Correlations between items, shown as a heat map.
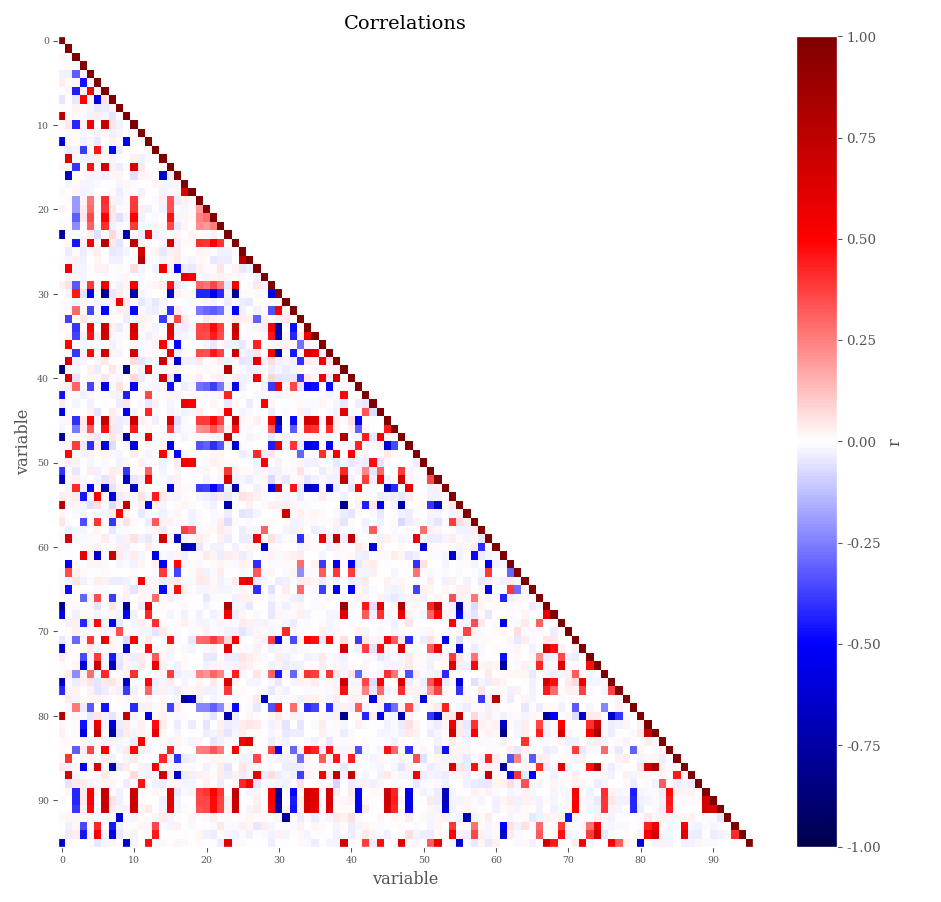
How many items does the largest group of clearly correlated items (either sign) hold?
28
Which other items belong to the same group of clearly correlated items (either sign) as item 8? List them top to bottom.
31, 56, 70, 92
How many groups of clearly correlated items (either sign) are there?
7
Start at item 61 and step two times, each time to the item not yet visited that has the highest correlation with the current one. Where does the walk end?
3
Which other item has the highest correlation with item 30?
53
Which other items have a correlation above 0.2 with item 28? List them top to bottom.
17, 18, 43, 50, 58
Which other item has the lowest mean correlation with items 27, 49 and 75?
16
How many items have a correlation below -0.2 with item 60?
6
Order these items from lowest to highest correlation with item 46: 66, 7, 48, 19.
48, 66, 7, 19
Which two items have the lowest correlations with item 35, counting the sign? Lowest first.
30, 53
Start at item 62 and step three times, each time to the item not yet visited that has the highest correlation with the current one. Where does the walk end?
33
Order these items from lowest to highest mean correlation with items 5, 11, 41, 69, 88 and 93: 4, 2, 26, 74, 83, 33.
4, 33, 2, 83, 26, 74
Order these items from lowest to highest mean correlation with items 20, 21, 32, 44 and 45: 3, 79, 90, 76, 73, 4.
79, 73, 3, 76, 4, 90
